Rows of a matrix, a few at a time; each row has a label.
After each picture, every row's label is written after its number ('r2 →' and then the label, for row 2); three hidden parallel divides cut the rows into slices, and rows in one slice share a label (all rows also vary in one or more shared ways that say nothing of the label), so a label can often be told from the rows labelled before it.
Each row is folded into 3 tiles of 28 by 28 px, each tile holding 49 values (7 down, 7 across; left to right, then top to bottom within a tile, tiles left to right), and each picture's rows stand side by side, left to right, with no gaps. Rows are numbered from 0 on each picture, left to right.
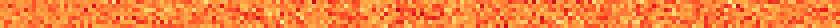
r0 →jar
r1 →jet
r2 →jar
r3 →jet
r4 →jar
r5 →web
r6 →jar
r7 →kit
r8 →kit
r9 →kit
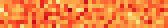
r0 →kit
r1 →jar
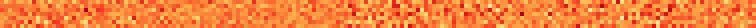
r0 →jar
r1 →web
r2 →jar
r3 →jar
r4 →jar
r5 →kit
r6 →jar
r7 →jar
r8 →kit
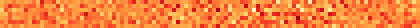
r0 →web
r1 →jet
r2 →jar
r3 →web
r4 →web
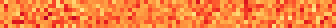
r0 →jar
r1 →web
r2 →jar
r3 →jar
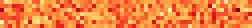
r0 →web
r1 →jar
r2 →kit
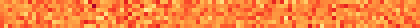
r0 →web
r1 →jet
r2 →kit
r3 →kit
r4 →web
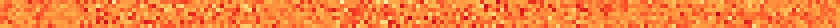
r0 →web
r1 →web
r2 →jar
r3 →web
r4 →kit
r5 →jar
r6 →jar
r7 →jar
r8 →web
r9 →web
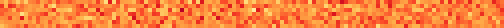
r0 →jet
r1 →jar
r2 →web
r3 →jet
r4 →web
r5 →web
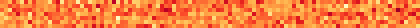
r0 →kit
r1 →kit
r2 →web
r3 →jet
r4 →kit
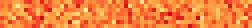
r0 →jar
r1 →jar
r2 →jet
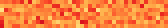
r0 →kit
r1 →web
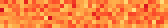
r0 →web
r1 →jar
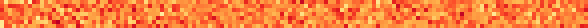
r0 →jet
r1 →kit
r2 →web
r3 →jet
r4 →jar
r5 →web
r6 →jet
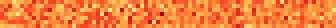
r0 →jet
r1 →web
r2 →web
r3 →jet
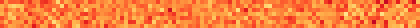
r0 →kit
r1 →web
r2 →jet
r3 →jar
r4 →jet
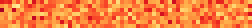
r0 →web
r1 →web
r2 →jet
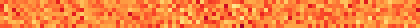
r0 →jar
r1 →jar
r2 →jar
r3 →jar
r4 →kit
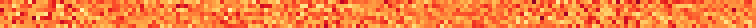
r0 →jet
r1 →kit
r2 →jet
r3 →jet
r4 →web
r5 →jar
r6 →kit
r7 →jet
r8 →kit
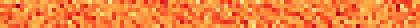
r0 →jet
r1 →jet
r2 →jet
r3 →web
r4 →jet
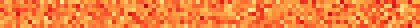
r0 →kit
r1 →web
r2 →jet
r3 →jet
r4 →jet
